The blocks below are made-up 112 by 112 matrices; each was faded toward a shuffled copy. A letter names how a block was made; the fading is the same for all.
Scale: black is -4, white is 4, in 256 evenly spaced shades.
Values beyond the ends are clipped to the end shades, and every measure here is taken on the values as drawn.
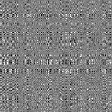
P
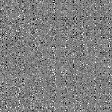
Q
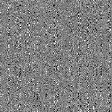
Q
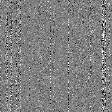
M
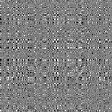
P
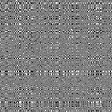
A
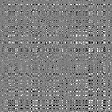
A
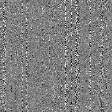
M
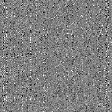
Q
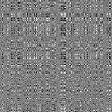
P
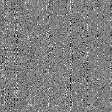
Q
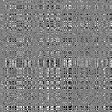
A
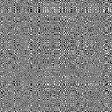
P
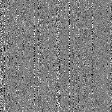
M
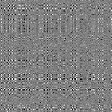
A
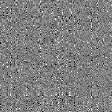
Q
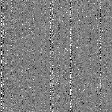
M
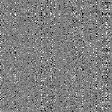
Q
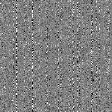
M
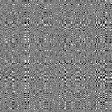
P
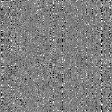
Q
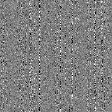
M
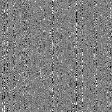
M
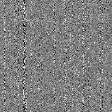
M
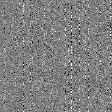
M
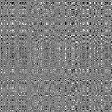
P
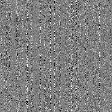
M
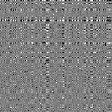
A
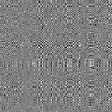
A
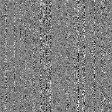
M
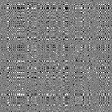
A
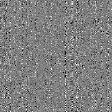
Q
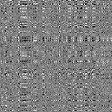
P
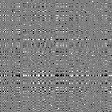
A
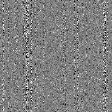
M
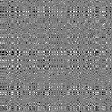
A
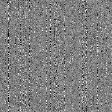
M
